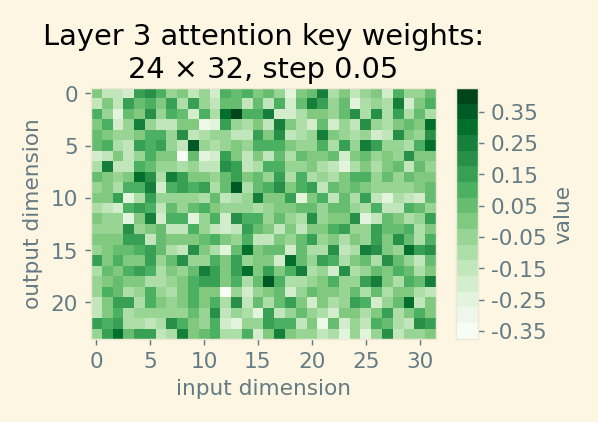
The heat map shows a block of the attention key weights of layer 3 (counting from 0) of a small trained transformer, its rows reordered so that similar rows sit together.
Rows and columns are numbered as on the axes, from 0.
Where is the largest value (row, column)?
2, 13
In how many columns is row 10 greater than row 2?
10
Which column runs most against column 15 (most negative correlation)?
27
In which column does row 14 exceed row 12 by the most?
3
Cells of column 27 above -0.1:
16
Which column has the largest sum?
5
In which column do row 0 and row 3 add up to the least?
11
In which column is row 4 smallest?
26
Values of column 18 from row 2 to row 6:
-0.2 0 -0.15 0 -0.1
